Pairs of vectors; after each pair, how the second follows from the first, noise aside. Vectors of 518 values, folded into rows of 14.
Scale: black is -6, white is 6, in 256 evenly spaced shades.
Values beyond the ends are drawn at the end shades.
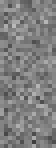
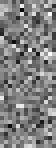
reversed, negated, scaled up.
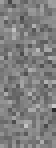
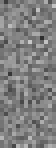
shuffled.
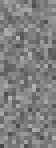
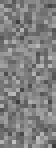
wrapped around.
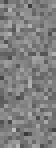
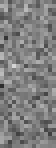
shuffled.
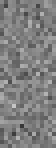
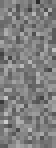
wrapped around.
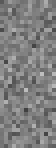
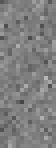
reversed, partly zeroed.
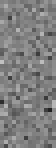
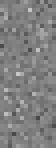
reversed, negated, partly zeroed.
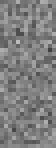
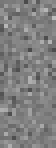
wrapped around, negated, partly zeroed.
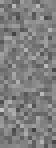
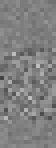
reversed, partly zeroed.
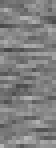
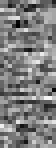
reversed, negated, scaled up.
